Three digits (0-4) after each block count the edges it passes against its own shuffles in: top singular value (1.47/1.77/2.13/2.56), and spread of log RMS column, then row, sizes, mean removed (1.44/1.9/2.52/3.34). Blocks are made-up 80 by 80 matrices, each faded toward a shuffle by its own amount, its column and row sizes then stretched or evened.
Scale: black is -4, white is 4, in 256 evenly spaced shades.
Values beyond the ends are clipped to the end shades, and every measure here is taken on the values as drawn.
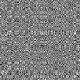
4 1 2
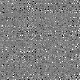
2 2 3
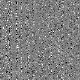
0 3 0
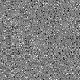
3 0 0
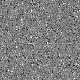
1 1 0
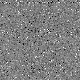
1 0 1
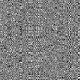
4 2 1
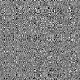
3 2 2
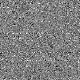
1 0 2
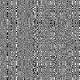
4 4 1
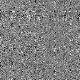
0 3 2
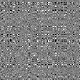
4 2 3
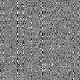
4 3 0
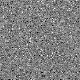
0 1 1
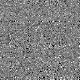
1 2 2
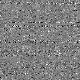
0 0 3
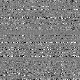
1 0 4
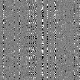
4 4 1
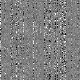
2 4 0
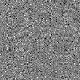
3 1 0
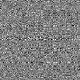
3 0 3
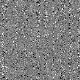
0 3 0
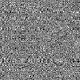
3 0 2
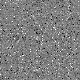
1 1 0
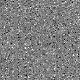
1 2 0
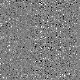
0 3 1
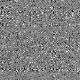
1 2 3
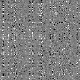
3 3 0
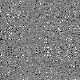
1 2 2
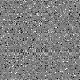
3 0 0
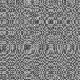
4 0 1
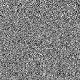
2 0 2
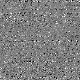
0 0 3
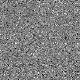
1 0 2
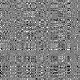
4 3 3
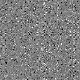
2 2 0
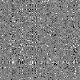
3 2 2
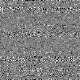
1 0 4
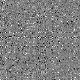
3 1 2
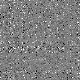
0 2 2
